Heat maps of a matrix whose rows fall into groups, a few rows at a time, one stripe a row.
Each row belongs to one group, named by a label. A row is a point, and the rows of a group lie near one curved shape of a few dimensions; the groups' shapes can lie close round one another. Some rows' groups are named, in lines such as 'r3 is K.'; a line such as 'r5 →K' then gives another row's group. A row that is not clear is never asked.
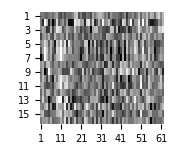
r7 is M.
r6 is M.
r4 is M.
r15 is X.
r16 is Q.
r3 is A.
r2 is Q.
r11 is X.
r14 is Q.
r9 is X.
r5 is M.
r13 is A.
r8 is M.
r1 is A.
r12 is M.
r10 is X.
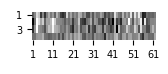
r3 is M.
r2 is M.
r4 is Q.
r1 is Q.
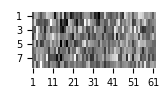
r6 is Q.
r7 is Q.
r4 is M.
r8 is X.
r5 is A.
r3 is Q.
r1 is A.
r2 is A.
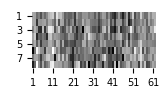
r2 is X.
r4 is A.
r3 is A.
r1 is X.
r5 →A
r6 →M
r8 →M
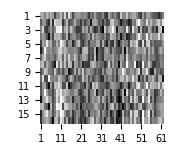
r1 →M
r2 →A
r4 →A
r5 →M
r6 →M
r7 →M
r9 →Q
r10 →X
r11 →A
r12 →M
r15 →M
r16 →M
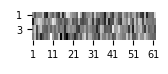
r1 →Q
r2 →M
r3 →M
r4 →A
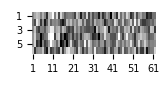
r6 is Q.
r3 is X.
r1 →M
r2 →Q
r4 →A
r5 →A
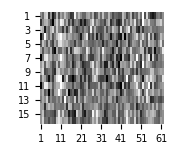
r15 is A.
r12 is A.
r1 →Q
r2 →M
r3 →X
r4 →M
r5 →X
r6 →Q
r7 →M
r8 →M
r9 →A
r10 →A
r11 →M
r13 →Q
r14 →X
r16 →A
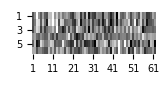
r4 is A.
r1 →M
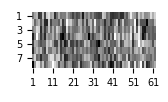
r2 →Q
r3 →Q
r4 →Q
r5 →A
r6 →M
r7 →A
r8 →M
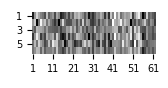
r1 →Q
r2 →X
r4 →Q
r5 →M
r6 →Q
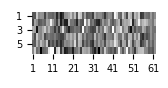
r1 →Q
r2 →A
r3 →X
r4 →Q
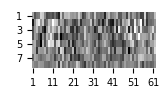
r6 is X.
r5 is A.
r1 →Q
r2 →M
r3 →M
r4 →A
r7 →A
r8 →Q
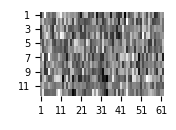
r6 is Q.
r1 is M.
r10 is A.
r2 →M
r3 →M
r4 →M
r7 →X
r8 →X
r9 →X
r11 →M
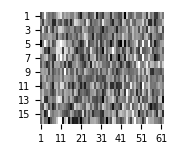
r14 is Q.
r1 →M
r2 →Q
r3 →X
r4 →Q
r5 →M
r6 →X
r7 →M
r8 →A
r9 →Q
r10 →M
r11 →M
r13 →X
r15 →X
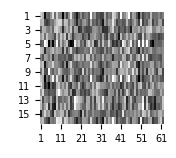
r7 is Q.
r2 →X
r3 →A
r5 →Q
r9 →X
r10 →X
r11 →A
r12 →A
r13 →Q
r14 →Q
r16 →X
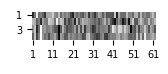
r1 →M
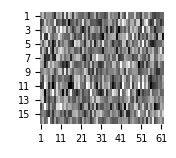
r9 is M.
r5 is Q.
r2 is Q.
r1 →M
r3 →M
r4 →X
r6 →X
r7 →A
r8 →X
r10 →Q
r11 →Q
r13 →A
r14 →M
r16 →X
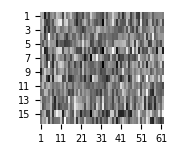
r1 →X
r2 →X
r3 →A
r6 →X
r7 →A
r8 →X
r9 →M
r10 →A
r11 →M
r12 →Q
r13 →Q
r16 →Q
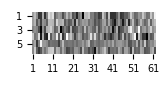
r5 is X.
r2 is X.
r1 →A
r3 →A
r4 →Q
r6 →X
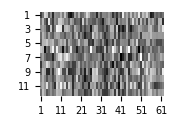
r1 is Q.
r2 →X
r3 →A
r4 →A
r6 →X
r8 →M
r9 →A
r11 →M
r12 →A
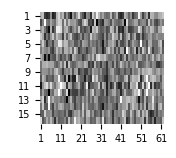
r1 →A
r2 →M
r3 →A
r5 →X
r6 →M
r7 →A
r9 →A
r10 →A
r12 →A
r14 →X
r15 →Q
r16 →Q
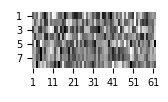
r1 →M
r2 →Q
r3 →A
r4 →Q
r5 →X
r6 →A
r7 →A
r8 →X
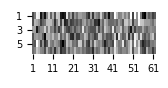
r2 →A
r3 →X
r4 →M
